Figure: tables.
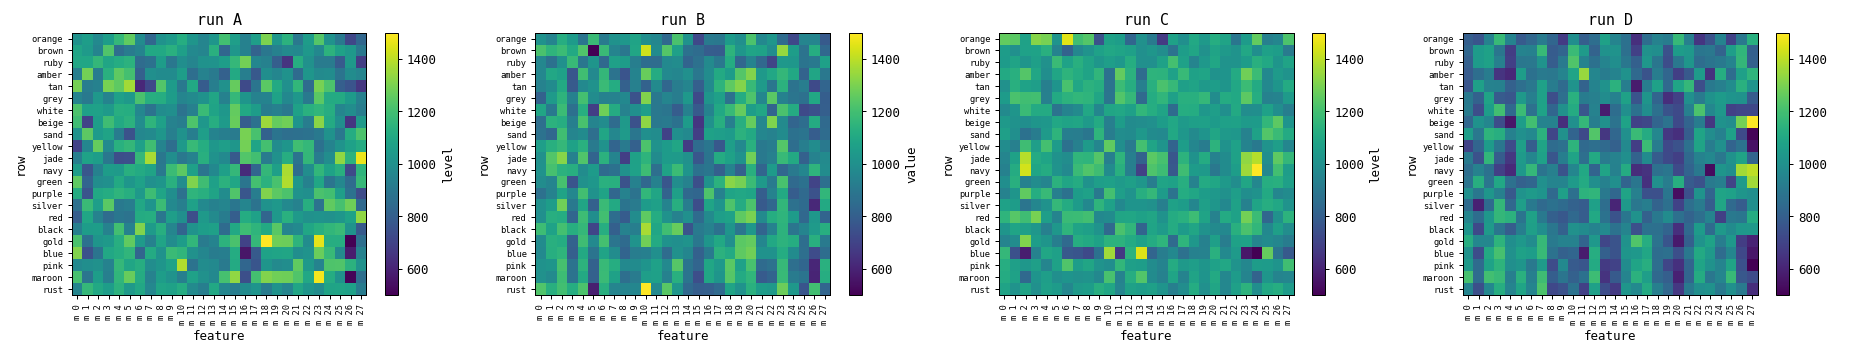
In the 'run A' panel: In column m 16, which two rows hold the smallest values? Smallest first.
blue, navy
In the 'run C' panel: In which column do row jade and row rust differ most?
m 24
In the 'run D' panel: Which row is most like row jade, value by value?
grey
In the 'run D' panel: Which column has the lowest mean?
m 20
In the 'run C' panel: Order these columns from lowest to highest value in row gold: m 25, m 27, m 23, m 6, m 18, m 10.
m 6, m 27, m 25, m 18, m 23, m 10
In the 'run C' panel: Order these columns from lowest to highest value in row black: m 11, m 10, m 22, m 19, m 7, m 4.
m 10, m 4, m 19, m 7, m 22, m 11
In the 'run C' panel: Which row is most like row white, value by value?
purple
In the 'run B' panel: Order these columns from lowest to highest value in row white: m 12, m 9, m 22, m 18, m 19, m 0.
m 22, m 12, m 9, m 0, m 18, m 19
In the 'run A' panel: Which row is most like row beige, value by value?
purple
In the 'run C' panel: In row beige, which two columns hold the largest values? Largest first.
m 26, m 25
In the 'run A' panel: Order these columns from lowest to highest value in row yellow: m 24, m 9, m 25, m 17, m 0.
m 0, m 9, m 24, m 25, m 17
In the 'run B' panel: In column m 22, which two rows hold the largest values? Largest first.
beige, grey
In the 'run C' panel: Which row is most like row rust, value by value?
brown
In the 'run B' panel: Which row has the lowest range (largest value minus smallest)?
navy
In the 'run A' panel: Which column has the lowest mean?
m 26
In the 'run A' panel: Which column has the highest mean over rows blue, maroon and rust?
m 23
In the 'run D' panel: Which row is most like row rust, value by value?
blue
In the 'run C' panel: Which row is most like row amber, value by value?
grey
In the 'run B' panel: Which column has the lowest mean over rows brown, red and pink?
m 5
